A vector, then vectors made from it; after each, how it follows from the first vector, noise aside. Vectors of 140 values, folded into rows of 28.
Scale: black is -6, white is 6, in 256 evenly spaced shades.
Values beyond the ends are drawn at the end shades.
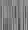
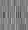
wrapped around, partly zeroed.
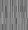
wrapped around, shrunk.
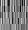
reversed, scaled up.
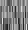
scaled up.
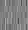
wrapped around, partly zeroed.
